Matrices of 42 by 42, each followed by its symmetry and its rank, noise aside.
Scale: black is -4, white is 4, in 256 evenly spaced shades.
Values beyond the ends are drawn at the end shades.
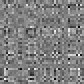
no symmetry, rank four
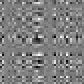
no symmetry, rank two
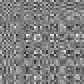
symmetric, rank two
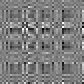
no symmetry, rank two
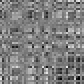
symmetric, rank two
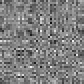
no symmetry, rank four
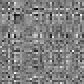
symmetric, rank two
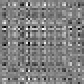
antisymmetric, rank two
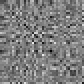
symmetric, rank three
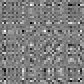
symmetric, rank two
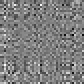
no symmetry, rank four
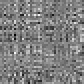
antisymmetric, rank four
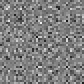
symmetric, rank four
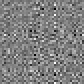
no symmetry, rank four
